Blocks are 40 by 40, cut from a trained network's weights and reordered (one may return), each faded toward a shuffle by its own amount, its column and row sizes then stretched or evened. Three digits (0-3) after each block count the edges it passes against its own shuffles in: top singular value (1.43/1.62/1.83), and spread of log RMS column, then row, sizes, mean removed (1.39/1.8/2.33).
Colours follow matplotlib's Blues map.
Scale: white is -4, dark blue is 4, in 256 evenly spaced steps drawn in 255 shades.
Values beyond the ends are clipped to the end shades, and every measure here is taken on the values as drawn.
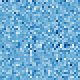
1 1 2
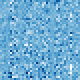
0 3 2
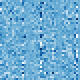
2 3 1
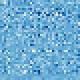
0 2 3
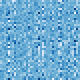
3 3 1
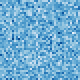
1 0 0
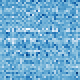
2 1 2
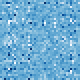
1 2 1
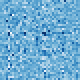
1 2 0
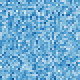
2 0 0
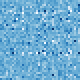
0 2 1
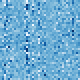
1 3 0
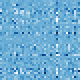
2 2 3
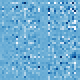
0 3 2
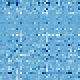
1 2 3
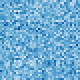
2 1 1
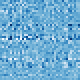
3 1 3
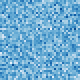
2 0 1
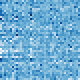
2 2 0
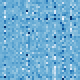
1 3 0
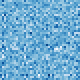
2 2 1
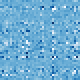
1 2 3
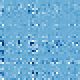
1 2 3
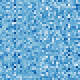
0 3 0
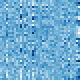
3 3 0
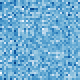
1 2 1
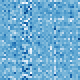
1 3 0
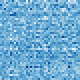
1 1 1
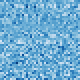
2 0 3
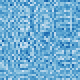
3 1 1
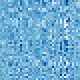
3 3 1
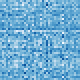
2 2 1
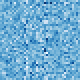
1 2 0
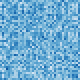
3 0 0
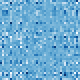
3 3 3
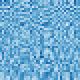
3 1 1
